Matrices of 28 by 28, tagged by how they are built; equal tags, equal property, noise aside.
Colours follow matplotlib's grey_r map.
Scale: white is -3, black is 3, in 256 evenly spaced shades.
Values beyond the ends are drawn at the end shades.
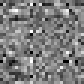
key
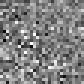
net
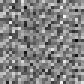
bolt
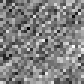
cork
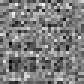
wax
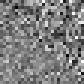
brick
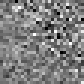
brick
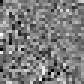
net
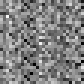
bolt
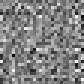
key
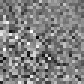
net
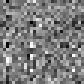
key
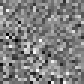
net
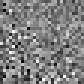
net
